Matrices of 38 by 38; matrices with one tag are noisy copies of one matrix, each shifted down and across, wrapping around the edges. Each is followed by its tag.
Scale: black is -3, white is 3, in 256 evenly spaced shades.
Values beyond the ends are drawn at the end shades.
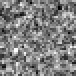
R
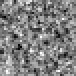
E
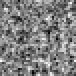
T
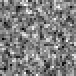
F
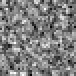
F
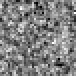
E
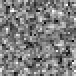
T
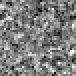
R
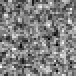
T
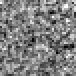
R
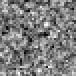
R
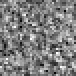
F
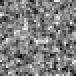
E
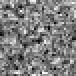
R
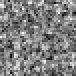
T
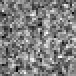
T
